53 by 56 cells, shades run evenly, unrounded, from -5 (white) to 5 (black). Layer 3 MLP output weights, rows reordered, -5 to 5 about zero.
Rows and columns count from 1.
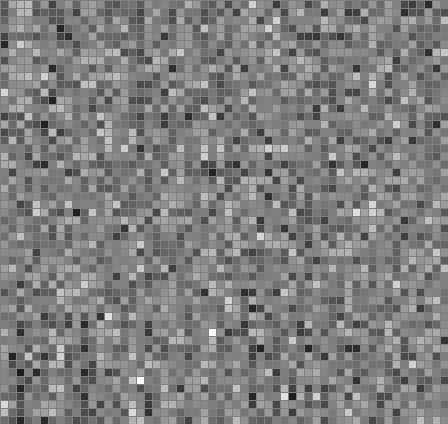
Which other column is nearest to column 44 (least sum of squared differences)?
51
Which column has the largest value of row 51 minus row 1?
32
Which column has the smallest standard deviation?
25
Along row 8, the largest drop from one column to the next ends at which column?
20
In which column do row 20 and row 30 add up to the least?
33
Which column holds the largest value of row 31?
39
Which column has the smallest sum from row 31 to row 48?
27
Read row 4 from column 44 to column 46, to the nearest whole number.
-1 -2 0
